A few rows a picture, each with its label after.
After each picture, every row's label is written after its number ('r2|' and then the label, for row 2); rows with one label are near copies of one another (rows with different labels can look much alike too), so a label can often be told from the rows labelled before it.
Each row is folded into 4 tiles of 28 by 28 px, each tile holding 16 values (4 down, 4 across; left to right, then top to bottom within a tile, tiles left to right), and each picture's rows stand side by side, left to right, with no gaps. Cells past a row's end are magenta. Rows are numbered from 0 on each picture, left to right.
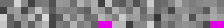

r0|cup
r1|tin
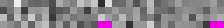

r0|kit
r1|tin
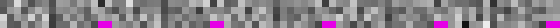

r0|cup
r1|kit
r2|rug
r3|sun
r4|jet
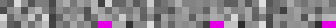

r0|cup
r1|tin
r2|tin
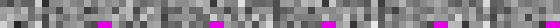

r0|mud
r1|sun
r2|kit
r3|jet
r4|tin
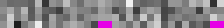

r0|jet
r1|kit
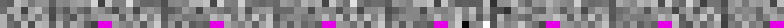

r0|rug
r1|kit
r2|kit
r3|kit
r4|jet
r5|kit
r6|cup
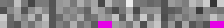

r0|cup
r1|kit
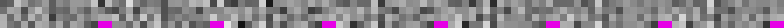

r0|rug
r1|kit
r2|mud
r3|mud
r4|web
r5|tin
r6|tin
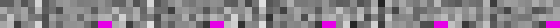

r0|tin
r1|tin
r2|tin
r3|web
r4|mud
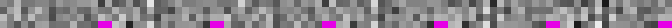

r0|sun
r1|tin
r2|cup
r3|tin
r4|web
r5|web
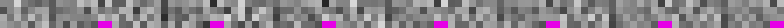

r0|kit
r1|rug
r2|sun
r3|kit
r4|rug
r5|cup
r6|cup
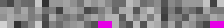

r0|mud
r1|rug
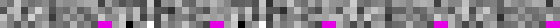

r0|sun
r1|jet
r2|jet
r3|sun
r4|sun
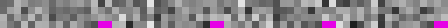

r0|rug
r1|tin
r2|kit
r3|mud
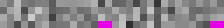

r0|sun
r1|web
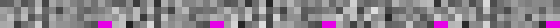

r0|web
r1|web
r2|web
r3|sun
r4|tin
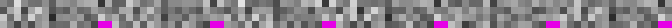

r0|sun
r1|rug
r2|kit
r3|sun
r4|mud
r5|sun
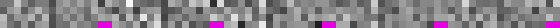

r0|cup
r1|kit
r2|tin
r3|tin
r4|kit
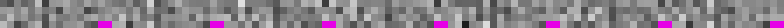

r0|mud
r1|tin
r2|kit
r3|sun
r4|jet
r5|sun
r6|tin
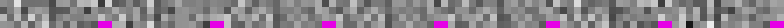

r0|kit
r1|tin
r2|cup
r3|cup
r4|cup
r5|kit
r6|jet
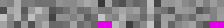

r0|sun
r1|mud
